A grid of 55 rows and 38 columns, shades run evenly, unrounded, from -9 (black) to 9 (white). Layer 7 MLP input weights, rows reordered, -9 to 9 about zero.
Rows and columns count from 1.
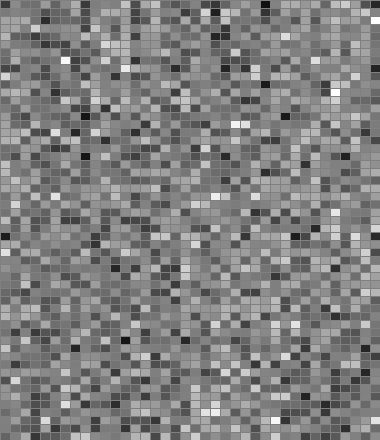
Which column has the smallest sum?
5
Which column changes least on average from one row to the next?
31
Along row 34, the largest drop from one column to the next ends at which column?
34
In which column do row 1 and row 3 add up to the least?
27
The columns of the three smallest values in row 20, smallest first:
9, 35, 23
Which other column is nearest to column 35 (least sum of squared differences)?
10
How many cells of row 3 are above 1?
15
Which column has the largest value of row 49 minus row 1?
22
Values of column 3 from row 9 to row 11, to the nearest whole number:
0 0 2
